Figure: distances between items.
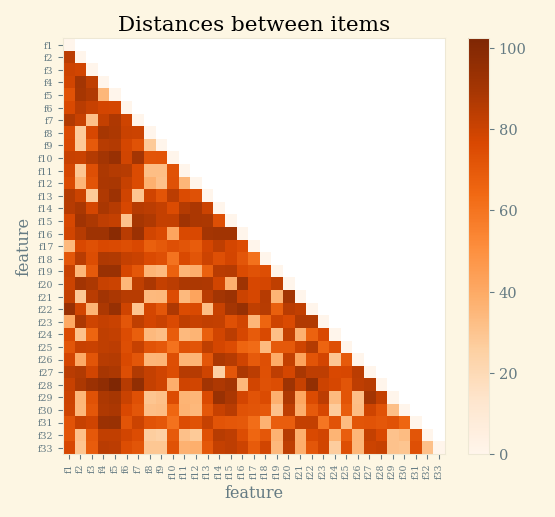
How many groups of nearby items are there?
8
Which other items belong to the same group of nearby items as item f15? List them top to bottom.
f6, f20
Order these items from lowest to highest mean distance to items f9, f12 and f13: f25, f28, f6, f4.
f25, f6, f28, f4
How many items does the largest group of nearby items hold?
13
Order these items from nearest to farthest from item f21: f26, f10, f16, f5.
f26, f10, f16, f5
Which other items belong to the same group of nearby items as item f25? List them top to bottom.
f18, f31
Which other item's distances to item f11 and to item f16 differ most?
f2
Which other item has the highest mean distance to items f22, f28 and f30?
f5
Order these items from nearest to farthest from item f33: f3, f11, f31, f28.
f11, f3, f31, f28
